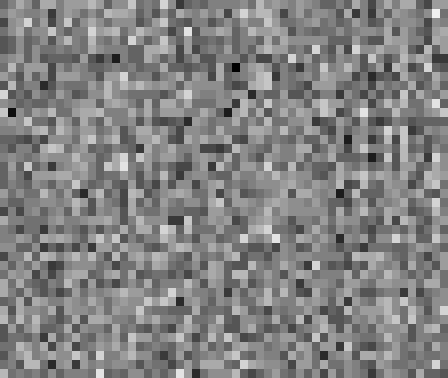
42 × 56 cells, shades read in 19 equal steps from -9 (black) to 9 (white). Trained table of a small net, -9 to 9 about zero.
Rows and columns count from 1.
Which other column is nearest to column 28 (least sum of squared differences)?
14
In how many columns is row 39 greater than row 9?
24
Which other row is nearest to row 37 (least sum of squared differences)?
41
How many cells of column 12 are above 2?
10
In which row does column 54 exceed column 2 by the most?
13
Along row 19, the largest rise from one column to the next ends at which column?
28
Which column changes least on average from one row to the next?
42
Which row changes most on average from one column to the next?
19
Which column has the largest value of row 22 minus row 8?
30
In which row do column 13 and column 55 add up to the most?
27
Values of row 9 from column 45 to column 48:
-4 -1 -6 -3
